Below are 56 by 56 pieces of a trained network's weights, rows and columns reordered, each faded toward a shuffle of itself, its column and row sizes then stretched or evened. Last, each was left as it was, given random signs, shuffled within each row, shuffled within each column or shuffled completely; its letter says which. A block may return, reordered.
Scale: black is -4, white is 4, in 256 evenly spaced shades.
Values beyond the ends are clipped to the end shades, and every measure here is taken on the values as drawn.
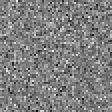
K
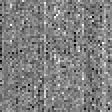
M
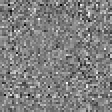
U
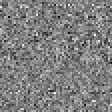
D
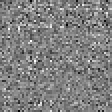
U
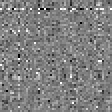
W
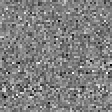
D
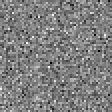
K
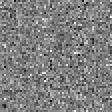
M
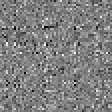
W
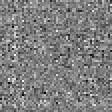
U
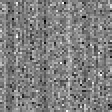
M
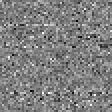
D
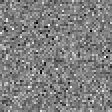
K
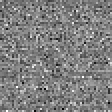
D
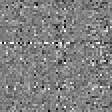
U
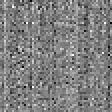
W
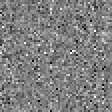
M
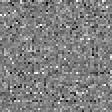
D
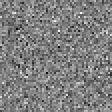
K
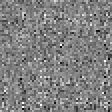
U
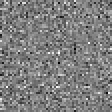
U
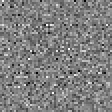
D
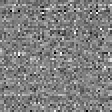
W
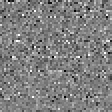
D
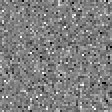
K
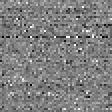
D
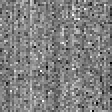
M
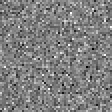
K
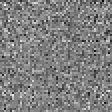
U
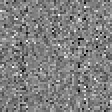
M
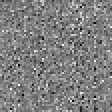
M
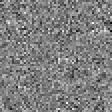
U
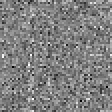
U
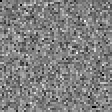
K
